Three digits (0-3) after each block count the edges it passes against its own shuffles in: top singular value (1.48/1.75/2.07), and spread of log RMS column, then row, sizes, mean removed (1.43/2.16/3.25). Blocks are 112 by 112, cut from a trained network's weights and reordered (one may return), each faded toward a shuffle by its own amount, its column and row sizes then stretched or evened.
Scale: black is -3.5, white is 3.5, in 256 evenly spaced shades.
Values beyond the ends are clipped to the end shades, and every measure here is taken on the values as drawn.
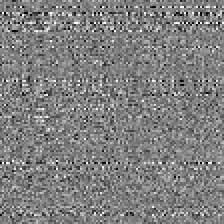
3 1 3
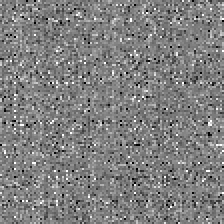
0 1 2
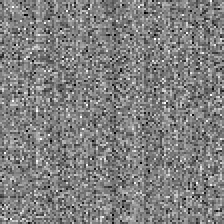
1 0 0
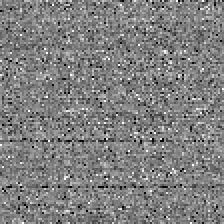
1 1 1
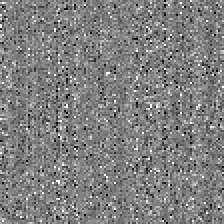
0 2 0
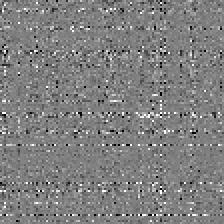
1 2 3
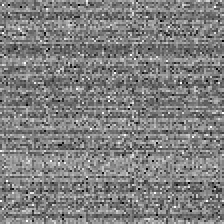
3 0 0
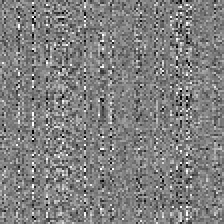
3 3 0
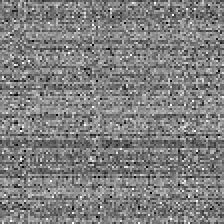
3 1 0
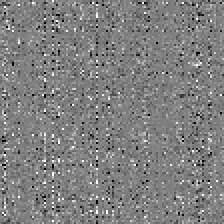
0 3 2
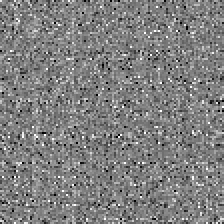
0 0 2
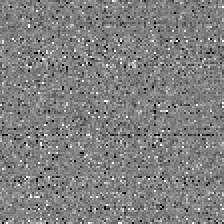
0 1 2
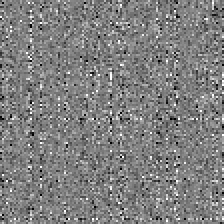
1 3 1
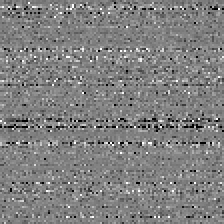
2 0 3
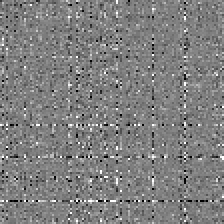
2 3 2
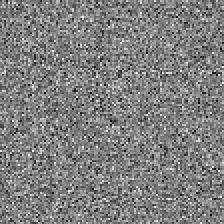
1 0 0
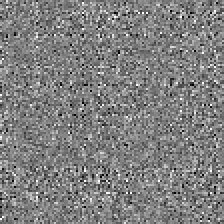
1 2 2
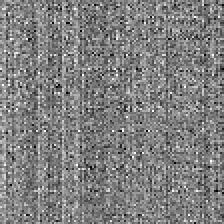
3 0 2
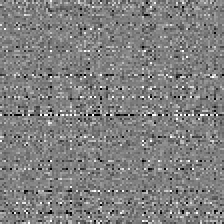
2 2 3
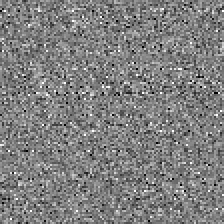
0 0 2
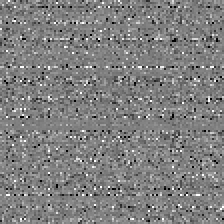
0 1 3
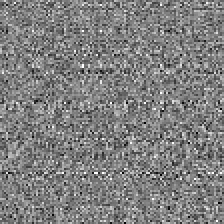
3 1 2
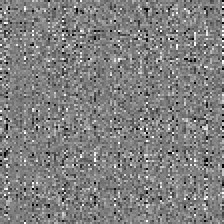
1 3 2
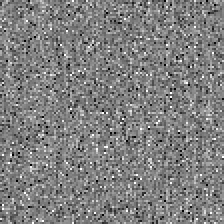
0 0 0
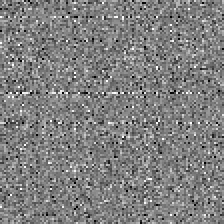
1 1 2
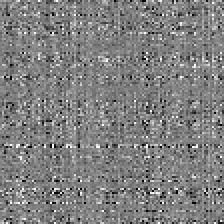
2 2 3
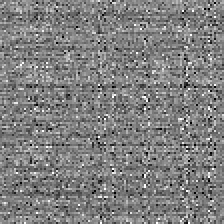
2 2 0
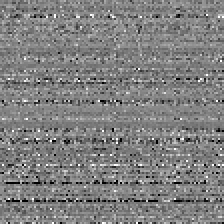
3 1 3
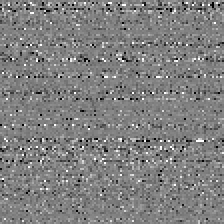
0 0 3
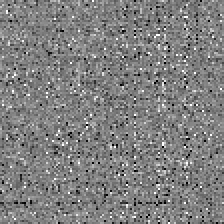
0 2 1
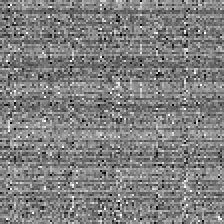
3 2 0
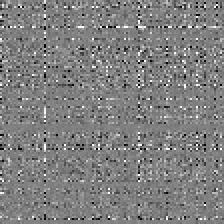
2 3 3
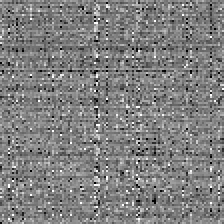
2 3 1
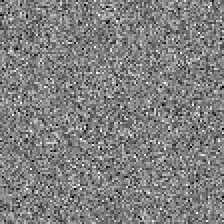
0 0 0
